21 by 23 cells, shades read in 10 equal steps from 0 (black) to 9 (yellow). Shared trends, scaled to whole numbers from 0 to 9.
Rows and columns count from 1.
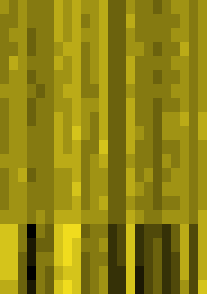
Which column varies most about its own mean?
4
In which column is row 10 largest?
9
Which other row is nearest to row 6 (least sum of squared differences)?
8
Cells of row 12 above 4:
20
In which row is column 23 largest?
21
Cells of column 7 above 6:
14
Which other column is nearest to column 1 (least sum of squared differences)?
2
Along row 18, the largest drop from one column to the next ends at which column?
16
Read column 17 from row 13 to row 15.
6 5 5
